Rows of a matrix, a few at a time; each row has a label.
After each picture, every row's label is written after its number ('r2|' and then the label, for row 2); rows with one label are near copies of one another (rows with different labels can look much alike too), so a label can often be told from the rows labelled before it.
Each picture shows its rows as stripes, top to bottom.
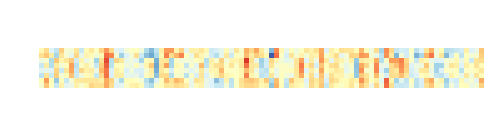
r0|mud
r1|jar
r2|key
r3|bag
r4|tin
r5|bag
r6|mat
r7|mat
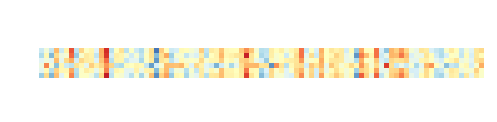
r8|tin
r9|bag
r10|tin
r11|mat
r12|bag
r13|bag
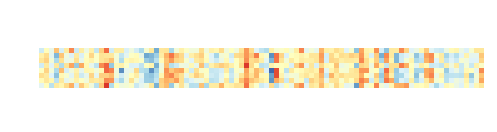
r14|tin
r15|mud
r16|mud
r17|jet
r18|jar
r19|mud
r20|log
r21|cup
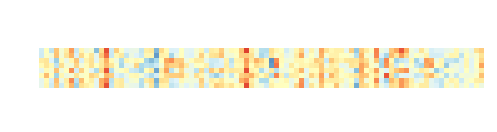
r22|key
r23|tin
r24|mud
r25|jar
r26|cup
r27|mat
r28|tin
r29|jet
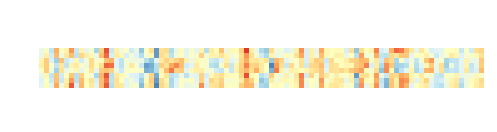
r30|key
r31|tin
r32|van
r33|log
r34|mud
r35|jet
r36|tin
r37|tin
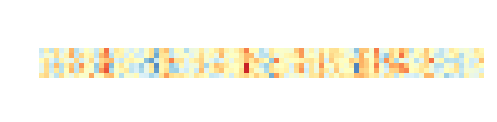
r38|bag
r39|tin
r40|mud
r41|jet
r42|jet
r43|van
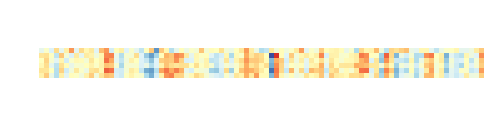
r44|tin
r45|jar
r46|log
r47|van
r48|log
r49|mud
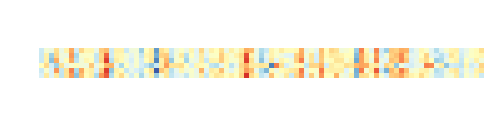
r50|tin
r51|bag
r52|bag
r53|van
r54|tin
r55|jet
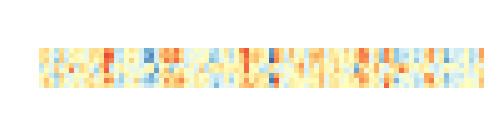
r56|log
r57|log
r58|log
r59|jet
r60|cup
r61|van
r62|jar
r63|mat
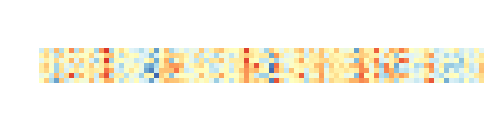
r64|jet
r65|van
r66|cup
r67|mud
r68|log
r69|tin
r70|van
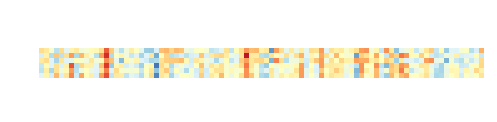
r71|log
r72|jet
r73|van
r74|tin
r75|bag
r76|tin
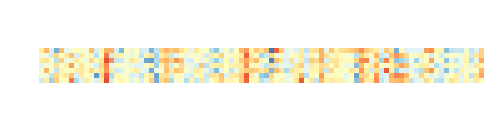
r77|van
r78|key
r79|log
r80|cup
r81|mat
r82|key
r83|bag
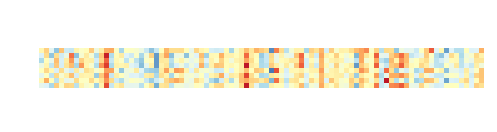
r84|van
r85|bag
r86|tin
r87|jet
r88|jar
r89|key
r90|mat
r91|key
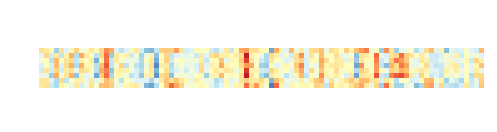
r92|log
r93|jet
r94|key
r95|tin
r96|jet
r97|key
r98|van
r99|mud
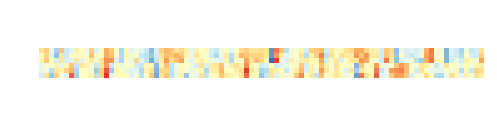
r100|van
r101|van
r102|jar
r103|cup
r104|key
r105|bag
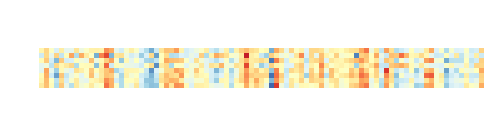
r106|log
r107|jet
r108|van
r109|key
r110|mat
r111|van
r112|log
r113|jar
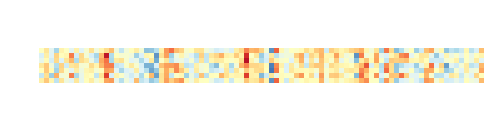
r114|mud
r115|cup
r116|jet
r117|log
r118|jar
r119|bag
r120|jar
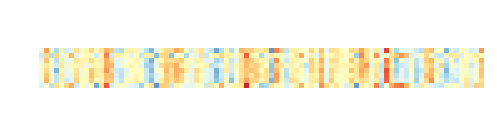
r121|mat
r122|bag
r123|mat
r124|log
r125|mat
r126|mat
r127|mat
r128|key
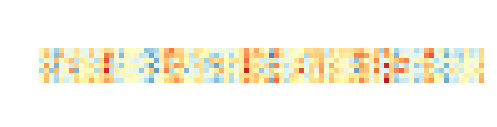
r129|mud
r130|van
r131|cup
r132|mat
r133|bag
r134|mat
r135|mat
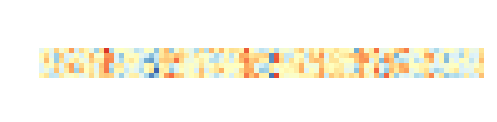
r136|cup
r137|van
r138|log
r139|tin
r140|tin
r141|mud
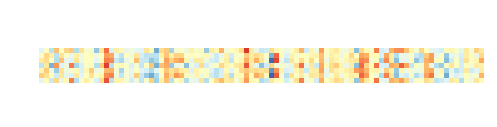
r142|key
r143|jar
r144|jar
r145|bag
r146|van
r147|jar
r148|bag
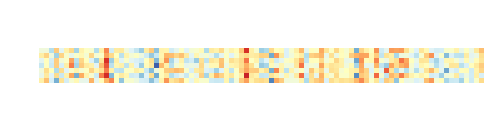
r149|key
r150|van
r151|cup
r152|tin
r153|mat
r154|jet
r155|van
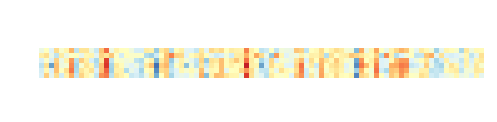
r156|cup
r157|mud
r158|cup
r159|bag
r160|tin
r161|jet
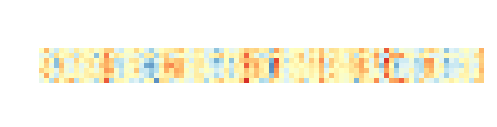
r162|mat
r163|key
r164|mat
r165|mud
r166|jar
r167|mat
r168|key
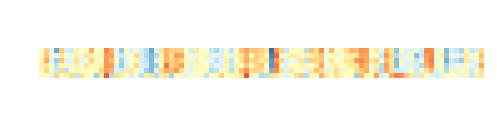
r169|van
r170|jar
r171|van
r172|jar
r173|log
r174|key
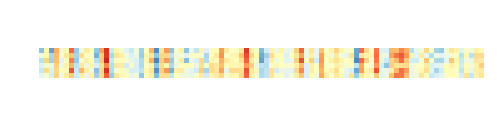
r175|bag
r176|key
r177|bag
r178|tin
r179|cup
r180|key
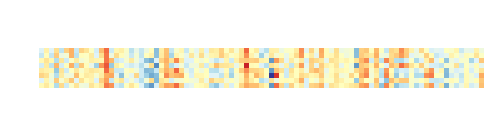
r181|jet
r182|bag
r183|log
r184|jet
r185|log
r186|jar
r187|tin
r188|log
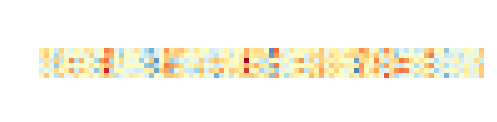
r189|jar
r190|van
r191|jet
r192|mud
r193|cup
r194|mat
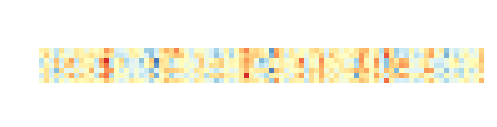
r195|log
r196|mat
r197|tin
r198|tin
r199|van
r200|jet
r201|mat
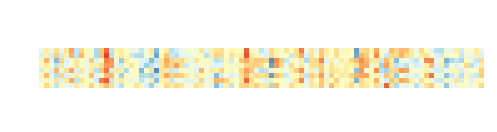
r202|jet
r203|jet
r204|van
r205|log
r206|tin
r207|van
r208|jet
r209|mat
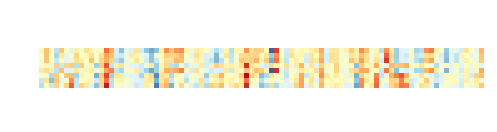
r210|jar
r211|mat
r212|mat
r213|jet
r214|jar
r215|key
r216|bag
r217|cup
